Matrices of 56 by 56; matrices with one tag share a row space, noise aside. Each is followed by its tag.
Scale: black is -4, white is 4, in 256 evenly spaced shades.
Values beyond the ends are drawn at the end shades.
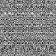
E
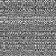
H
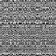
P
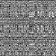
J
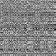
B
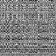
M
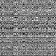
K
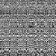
J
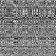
K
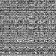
J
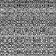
E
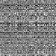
J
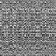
P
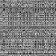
H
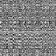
P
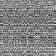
B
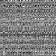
H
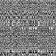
M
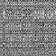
H
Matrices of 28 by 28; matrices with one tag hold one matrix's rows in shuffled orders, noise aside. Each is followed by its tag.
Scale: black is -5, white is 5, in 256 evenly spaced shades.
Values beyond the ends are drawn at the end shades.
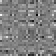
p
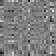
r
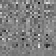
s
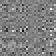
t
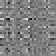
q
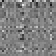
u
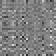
t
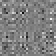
t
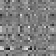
q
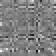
p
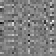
r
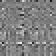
u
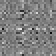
u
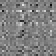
u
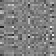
r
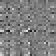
q
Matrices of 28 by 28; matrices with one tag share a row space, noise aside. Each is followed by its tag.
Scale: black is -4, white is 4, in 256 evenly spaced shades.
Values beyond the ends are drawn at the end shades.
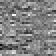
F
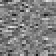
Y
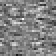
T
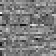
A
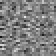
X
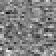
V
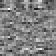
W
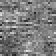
F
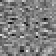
Y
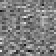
X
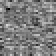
V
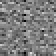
X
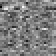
Y
